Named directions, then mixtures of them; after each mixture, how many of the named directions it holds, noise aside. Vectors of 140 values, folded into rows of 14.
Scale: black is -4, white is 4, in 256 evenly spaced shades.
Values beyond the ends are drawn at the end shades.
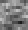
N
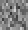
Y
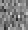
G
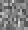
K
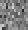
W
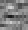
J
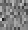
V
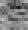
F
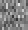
two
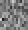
three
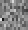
three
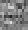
three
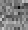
three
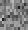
three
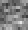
one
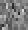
one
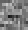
three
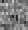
four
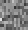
four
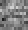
three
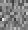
one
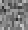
three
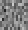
two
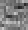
three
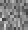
three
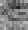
one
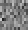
one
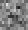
three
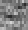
three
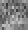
three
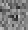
four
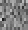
one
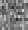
three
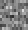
four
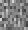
two
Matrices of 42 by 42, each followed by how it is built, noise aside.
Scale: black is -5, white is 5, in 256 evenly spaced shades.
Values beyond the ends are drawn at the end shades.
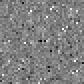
sparse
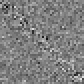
banded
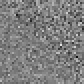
upper triangular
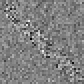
banded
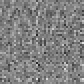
low rank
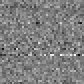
uneven rows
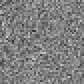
noise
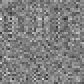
low rank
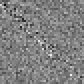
banded
